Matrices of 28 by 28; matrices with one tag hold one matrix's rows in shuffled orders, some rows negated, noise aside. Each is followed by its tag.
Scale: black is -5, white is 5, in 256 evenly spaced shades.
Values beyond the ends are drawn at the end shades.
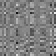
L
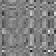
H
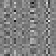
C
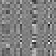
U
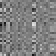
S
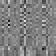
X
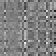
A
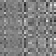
A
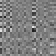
S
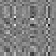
C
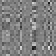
U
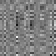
L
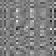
L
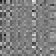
S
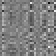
H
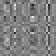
C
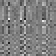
X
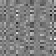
L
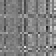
A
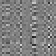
U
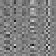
C
